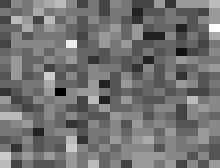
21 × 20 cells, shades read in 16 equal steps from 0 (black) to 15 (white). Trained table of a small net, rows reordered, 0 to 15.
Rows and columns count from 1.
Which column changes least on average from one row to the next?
11
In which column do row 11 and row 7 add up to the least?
10
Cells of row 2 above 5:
13
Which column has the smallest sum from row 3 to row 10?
17
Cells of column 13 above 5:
13
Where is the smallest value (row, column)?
12, 6
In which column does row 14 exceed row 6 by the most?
19
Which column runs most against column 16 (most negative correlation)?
4
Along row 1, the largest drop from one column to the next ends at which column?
16
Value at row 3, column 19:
8
